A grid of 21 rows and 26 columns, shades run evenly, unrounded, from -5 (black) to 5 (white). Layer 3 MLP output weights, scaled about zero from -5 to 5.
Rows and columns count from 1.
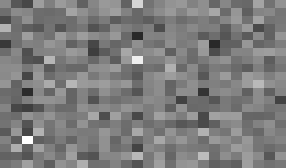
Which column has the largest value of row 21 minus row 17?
3
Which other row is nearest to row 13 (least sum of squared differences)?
16
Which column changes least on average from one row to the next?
14
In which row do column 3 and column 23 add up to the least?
12
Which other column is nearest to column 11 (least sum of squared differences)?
18
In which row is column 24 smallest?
4
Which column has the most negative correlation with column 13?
8
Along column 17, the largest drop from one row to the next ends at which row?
13
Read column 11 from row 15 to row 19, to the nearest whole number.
1 0 0 -1 -1
